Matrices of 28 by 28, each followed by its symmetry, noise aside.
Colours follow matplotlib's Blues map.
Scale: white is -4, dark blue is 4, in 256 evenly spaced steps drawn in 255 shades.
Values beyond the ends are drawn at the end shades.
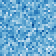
symmetric.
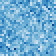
symmetric.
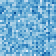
symmetric across the other diagonal.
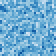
no symmetry.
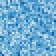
symmetric across the other diagonal.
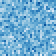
symmetric across the other diagonal.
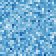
symmetric.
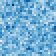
symmetric across the other diagonal.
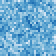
symmetric across the other diagonal.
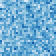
no symmetry.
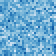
no symmetry.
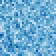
symmetric across the other diagonal.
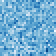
no symmetry.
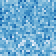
mirrored left to right.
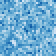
symmetric across the other diagonal.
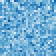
no symmetry.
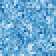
symmetric across the other diagonal.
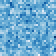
mirrored left to right.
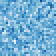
symmetric across the other diagonal.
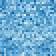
mirrored left to right.
